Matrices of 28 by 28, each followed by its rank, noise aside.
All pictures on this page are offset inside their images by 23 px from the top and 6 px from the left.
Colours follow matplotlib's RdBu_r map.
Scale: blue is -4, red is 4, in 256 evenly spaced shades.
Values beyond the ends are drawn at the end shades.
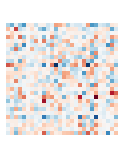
six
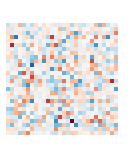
eight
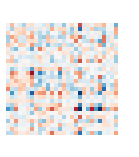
three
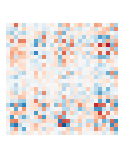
three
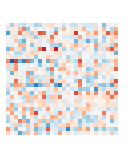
six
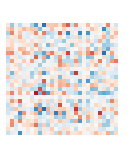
six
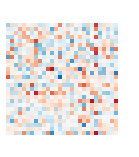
eight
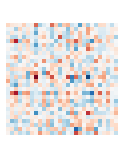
four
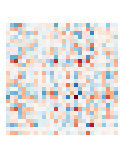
three
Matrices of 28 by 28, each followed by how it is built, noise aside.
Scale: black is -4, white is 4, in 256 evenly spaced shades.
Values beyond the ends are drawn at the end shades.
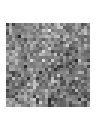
smooth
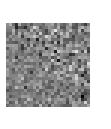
upper triangular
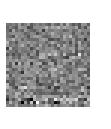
uneven rows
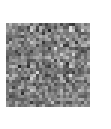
blocks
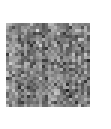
blocks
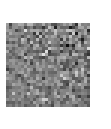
upper triangular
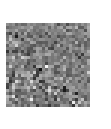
lower triangular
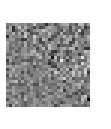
upper triangular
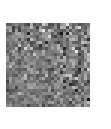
upper triangular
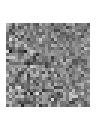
lower triangular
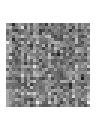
blocks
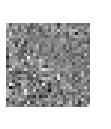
lower triangular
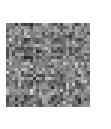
blocks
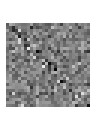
banded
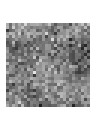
smooth
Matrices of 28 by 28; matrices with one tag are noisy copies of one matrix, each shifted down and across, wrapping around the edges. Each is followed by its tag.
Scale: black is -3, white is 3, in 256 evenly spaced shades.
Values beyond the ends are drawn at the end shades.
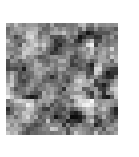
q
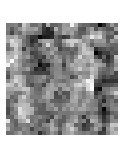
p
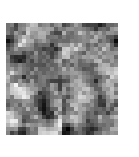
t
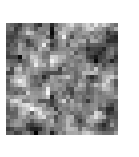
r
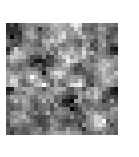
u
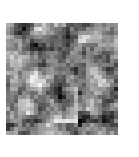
t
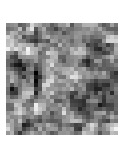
r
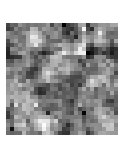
t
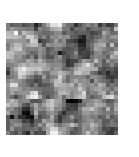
u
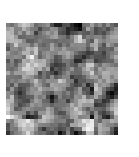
q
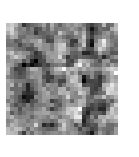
p
